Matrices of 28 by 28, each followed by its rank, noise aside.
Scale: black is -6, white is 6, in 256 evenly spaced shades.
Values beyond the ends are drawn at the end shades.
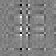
one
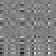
one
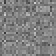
four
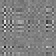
one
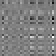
one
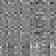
three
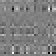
two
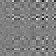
one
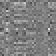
three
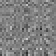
three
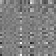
two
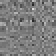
three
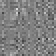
three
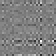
two
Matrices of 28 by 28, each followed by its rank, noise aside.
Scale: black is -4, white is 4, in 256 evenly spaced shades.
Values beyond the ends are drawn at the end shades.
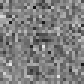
seven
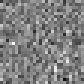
eight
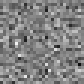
six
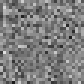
seven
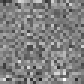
six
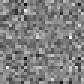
five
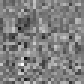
five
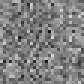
seven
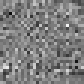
seven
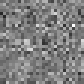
five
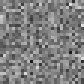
eight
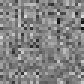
six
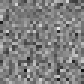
eight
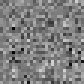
six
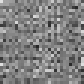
six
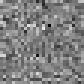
six
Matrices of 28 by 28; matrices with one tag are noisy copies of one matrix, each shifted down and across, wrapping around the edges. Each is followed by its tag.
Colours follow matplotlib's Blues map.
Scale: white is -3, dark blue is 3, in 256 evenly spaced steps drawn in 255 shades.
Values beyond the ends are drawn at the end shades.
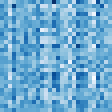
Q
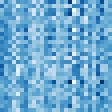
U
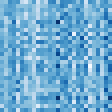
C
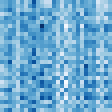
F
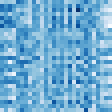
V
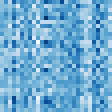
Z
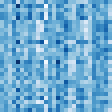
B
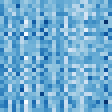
C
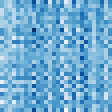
C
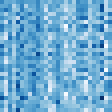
U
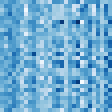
U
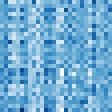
Q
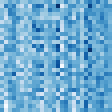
U
